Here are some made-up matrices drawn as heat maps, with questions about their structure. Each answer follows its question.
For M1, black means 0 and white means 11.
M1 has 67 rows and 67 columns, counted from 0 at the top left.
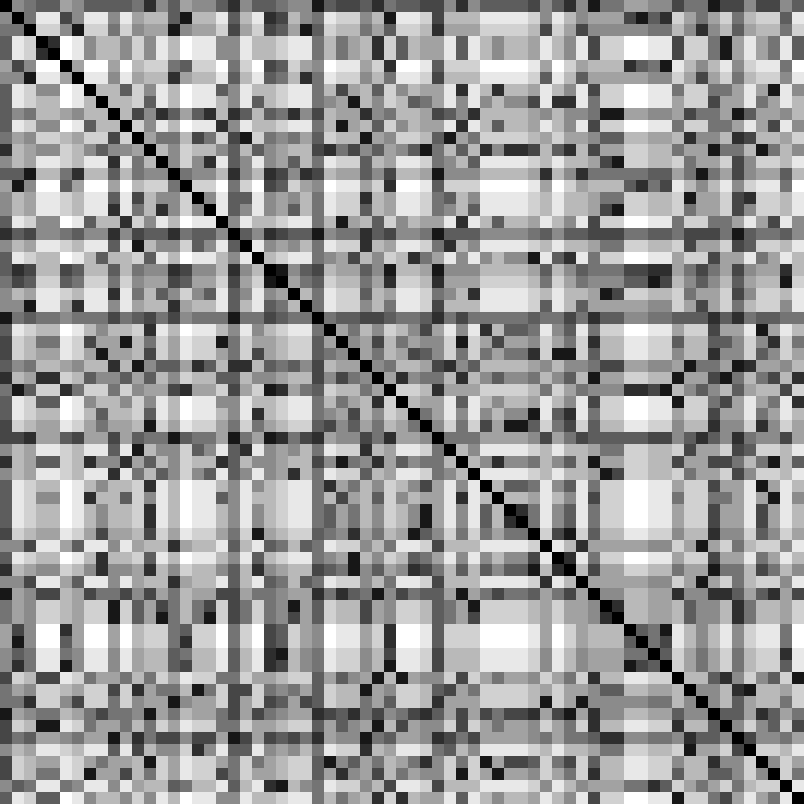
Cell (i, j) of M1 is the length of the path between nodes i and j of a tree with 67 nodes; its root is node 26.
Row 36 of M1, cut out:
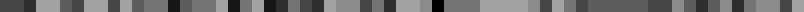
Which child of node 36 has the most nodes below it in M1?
22
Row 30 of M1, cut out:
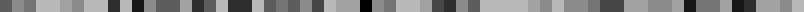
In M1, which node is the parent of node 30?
61
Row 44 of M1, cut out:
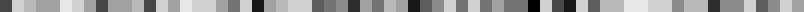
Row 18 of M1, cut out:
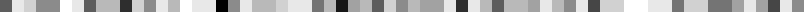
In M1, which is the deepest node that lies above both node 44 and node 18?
0
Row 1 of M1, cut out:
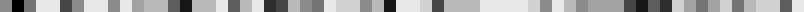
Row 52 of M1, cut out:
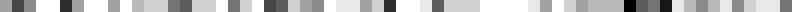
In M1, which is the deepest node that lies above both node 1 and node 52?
32
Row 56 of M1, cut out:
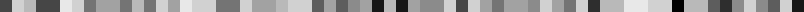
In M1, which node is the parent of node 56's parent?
49
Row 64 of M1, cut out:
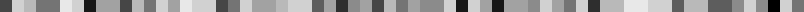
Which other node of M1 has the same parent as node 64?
28
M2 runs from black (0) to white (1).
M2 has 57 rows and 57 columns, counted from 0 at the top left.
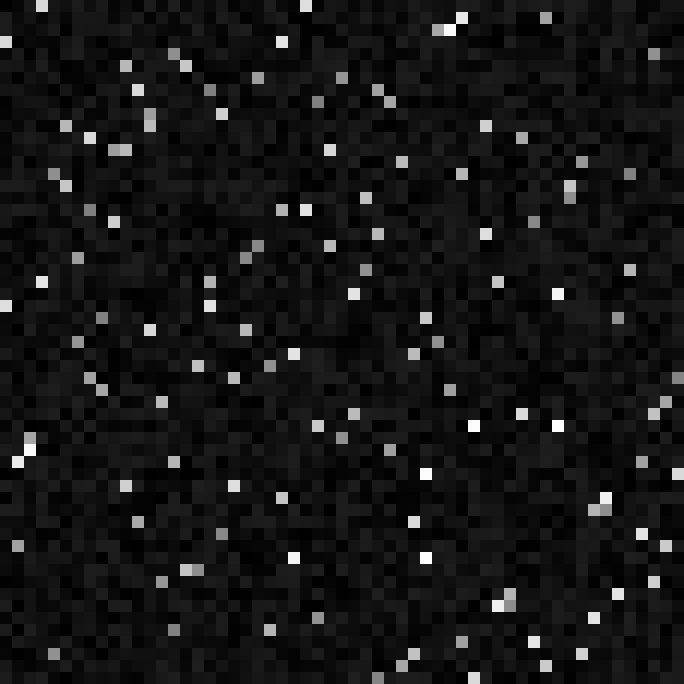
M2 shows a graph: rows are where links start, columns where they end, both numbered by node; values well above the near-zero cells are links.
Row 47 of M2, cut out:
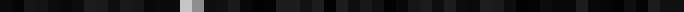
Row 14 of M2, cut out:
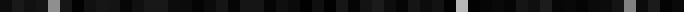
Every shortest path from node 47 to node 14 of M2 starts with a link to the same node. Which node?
node 16
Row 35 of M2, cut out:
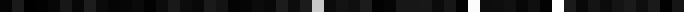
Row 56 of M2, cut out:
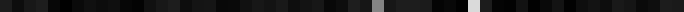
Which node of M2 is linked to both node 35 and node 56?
node 39
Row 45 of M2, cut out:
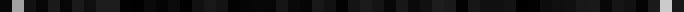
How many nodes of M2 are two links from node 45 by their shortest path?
2
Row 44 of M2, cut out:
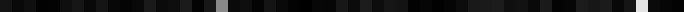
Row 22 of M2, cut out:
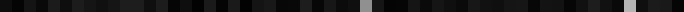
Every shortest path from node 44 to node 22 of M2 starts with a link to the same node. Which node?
node 53
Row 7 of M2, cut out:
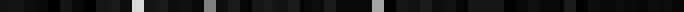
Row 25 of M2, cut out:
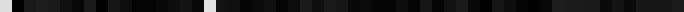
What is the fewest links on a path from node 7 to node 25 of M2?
2
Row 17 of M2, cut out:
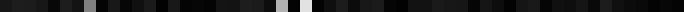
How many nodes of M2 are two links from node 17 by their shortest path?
5
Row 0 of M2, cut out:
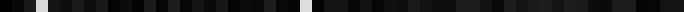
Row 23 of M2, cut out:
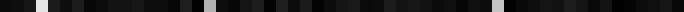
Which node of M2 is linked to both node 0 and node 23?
node 3
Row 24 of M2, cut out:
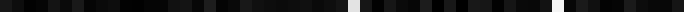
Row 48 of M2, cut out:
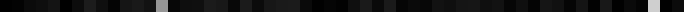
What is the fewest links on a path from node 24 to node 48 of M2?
4
